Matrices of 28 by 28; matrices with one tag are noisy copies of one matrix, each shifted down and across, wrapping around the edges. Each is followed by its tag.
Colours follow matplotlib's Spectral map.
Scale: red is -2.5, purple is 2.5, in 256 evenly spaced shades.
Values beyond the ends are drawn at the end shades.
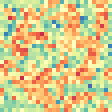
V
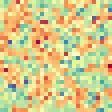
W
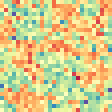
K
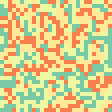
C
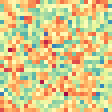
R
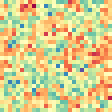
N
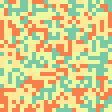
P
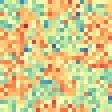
K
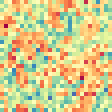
N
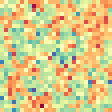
N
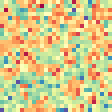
C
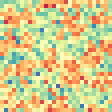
P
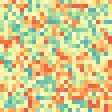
C
